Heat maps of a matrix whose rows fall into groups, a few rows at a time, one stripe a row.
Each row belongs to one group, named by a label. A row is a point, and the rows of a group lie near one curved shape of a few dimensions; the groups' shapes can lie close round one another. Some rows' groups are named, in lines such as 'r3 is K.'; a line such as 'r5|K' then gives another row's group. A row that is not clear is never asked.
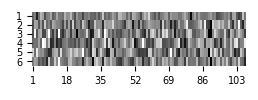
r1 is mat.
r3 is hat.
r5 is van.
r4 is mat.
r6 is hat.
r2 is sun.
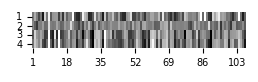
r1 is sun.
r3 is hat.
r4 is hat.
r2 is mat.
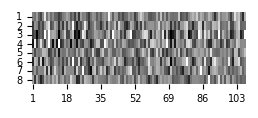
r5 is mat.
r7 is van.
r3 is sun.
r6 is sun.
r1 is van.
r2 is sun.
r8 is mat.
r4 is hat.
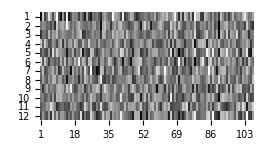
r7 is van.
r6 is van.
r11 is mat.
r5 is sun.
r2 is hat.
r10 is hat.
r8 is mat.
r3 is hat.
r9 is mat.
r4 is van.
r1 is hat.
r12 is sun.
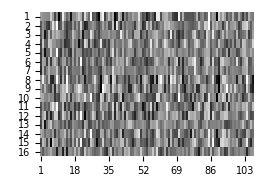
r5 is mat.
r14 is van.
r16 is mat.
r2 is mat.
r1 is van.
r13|mat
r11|mat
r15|sun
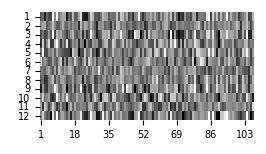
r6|van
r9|sun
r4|hat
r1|sun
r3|sun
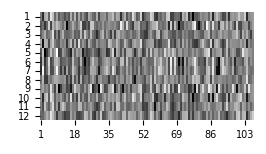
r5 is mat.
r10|mat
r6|hat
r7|hat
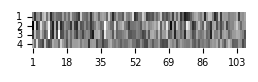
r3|hat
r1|mat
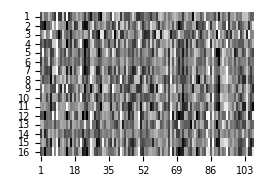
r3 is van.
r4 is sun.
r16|sun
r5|hat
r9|hat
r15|sun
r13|van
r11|hat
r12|sun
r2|sun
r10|sun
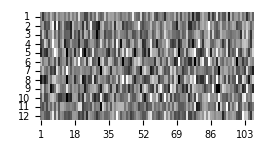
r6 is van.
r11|hat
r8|sun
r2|van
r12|van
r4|mat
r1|mat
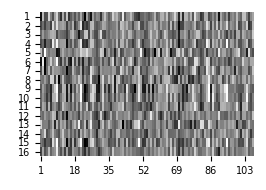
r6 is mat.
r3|mat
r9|sun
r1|hat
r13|van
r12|mat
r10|sun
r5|van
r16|hat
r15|sun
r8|van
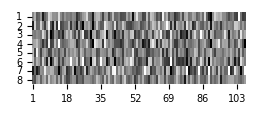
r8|mat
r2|hat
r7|sun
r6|van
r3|van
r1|hat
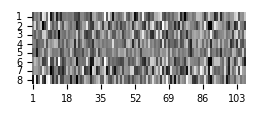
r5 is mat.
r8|hat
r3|mat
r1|mat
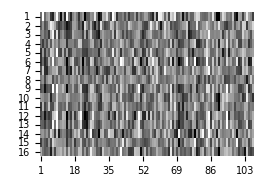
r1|hat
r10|hat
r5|mat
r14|van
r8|mat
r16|hat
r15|sun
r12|sun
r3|van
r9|sun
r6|sun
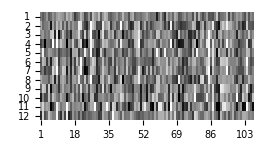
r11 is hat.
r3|van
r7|sun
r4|sun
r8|van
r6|sun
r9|sun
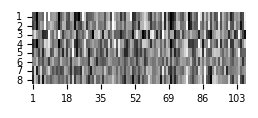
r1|sun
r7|hat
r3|hat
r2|sun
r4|sun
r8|sun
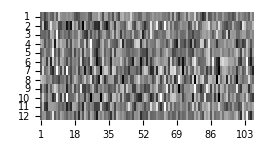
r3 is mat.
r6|sun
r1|mat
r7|hat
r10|hat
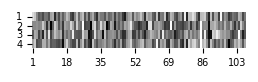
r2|van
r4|van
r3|sun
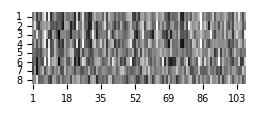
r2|van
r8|van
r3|mat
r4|van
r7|mat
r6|sun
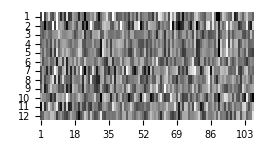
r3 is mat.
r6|mat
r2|sun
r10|hat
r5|hat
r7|sun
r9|mat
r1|hat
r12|mat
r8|van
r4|hat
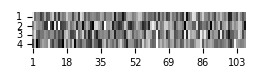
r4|mat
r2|hat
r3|van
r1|van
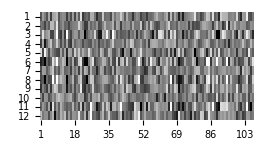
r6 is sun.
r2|mat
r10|mat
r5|van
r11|sun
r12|van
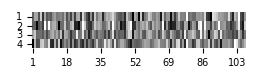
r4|hat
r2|sun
